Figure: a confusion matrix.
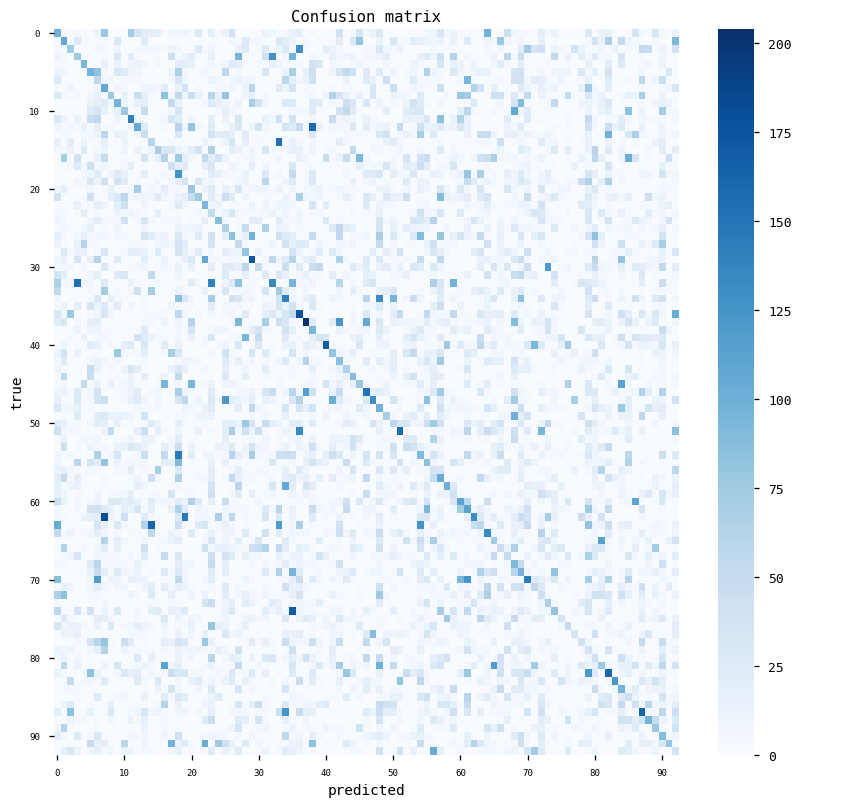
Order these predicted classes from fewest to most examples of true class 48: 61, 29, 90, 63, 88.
63, 61, 90, 88, 29
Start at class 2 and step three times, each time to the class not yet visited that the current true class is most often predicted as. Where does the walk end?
56
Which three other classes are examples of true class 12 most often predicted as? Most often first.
38, 20, 18
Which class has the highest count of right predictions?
37
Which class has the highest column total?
18
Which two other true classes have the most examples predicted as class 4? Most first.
27, 45
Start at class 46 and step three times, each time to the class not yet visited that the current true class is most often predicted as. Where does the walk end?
57
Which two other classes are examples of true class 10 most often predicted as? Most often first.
68, 85
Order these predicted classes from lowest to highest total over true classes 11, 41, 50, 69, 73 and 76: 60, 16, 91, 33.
91, 16, 60, 33
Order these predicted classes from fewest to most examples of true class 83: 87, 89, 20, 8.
8, 20, 87, 89
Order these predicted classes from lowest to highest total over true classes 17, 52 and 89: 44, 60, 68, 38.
60, 38, 44, 68
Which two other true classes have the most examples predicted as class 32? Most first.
3, 29
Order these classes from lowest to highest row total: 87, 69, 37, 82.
69, 87, 82, 37
